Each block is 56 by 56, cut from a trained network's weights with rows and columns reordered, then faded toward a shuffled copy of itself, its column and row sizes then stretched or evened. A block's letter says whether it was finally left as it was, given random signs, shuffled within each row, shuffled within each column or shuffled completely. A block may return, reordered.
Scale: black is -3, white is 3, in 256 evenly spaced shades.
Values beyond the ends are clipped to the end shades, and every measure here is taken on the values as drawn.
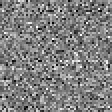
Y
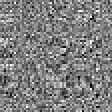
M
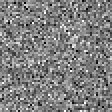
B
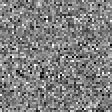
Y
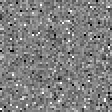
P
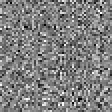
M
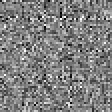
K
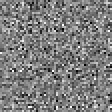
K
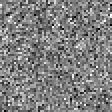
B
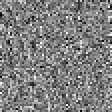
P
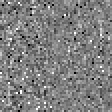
P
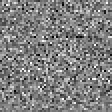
Y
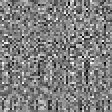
M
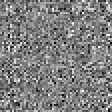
M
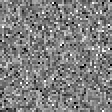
B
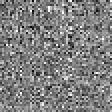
M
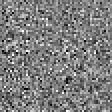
K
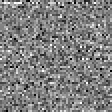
Y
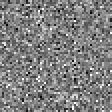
P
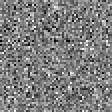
K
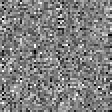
K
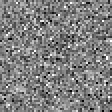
B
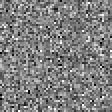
P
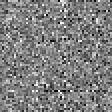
K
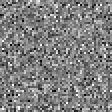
Y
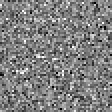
B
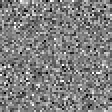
Y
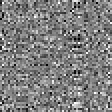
M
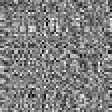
M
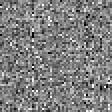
P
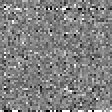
K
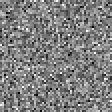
B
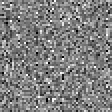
P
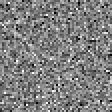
B
